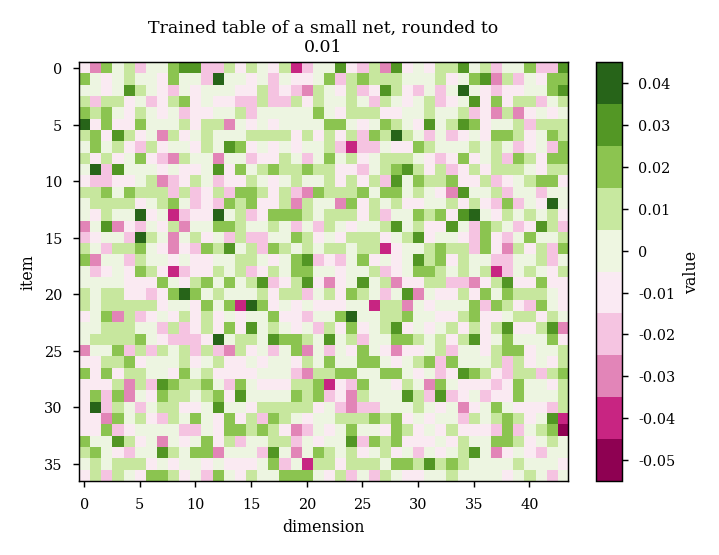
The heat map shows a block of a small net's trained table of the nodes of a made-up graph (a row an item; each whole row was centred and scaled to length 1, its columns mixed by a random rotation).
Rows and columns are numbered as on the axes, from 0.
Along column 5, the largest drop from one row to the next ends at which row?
14
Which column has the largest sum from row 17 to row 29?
25
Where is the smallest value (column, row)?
43, 32
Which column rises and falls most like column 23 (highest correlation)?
34
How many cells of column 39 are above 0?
16
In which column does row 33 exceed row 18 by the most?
37
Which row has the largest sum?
24
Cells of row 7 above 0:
12
